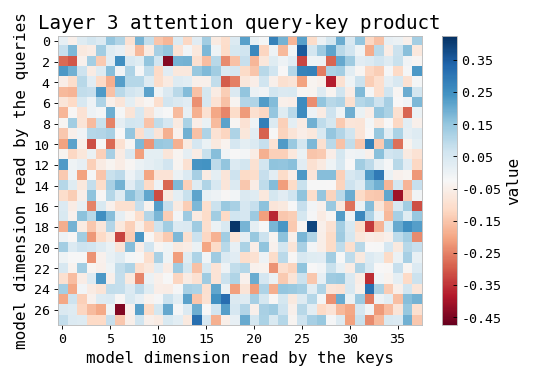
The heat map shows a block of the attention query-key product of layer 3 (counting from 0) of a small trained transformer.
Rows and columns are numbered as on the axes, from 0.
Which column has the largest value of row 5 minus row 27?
4
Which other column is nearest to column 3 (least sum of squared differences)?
9
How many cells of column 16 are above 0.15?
3
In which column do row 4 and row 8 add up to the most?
21
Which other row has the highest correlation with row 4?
2
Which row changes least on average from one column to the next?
12
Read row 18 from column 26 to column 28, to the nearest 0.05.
0.4 -0.05 -0.1
